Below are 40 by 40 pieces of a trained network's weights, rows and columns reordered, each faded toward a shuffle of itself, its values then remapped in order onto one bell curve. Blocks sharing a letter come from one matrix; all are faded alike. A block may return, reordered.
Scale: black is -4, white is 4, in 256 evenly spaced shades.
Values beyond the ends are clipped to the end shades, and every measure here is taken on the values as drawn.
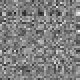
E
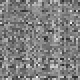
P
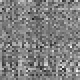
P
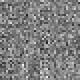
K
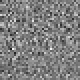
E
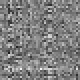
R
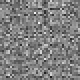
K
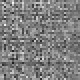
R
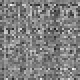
P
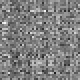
P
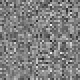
K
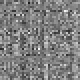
P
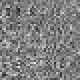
E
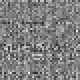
P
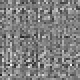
P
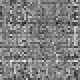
R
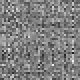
R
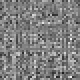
P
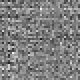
R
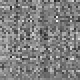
P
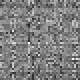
R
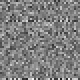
E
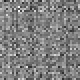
P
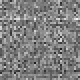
R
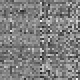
R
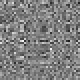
E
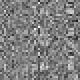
K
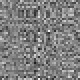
K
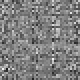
R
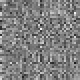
K
